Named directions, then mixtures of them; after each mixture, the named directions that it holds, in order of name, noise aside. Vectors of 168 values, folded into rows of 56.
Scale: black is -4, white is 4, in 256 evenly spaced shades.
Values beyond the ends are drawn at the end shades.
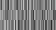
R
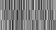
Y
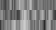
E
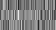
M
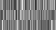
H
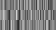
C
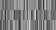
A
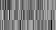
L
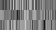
E, Y.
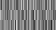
R.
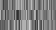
A, E, M.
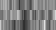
E.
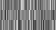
A, H, R.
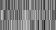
E, M, Y.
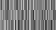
R.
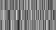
C.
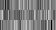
E, L, R.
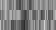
E.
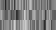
E, Y.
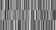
A, M, R.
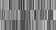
E, R, Y.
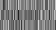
M.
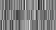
A, Y.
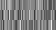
L.
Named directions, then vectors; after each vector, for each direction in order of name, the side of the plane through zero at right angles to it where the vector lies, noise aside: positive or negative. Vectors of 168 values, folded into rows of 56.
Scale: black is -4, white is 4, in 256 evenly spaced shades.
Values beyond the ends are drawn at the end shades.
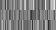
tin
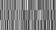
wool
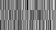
positive, negative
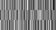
negative, positive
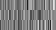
positive, negative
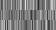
positive, positive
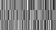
negative, positive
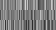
positive, positive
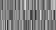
positive, positive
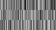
negative, negative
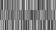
positive, positive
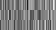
positive, negative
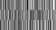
positive, negative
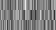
positive, positive
